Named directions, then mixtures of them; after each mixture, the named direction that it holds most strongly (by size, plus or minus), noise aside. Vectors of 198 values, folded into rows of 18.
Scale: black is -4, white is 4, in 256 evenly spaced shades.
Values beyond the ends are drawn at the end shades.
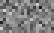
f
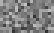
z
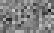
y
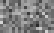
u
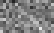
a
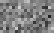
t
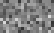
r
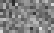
a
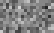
t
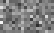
u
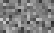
r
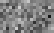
t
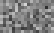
z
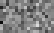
u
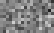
y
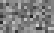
u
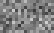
y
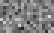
r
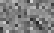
a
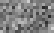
t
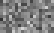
z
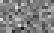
z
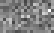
y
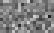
t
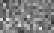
r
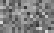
u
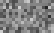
t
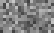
a
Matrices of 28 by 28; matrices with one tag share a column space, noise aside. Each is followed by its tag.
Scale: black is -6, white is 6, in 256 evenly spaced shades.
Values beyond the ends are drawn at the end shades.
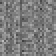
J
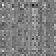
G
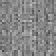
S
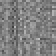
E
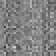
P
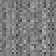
P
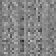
J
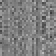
E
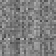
E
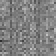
J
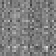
P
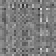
G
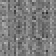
E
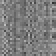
J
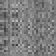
P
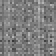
J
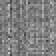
J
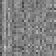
P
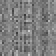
S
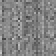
E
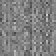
S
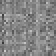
S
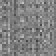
J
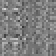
E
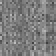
S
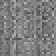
E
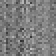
J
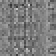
G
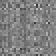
G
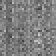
J
